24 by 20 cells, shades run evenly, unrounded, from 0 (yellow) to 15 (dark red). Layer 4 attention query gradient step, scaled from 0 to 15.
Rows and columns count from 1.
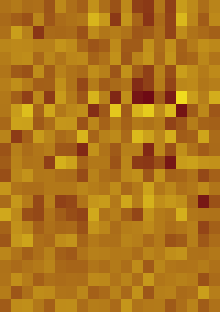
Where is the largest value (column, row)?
14, 8
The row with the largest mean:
12
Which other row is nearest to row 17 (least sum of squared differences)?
20
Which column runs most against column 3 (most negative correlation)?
17
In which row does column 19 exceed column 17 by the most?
16
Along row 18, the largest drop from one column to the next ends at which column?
9
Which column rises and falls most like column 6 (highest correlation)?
7
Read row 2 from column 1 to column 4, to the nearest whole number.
8 9 10 6
